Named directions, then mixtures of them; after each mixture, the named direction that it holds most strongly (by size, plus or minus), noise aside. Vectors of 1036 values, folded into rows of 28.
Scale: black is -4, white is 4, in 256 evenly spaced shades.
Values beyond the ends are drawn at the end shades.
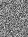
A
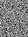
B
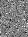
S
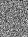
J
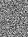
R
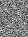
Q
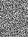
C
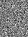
B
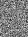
S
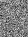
A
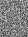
J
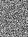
C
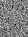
B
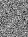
Q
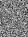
Q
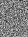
J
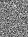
R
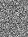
R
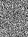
C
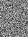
C
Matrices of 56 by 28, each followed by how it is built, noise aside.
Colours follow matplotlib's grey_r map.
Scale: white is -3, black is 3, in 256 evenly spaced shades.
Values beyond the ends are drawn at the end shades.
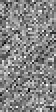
Hankel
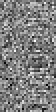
blocks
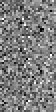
repeating rows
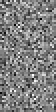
repeating rows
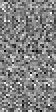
repeating columns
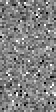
sparse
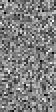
noise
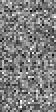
blocks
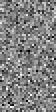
noise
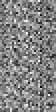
repeating rows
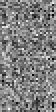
blocks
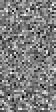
repeating columns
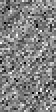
Hankel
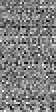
repeating columns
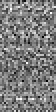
repeating columns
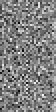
repeating rows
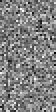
noise
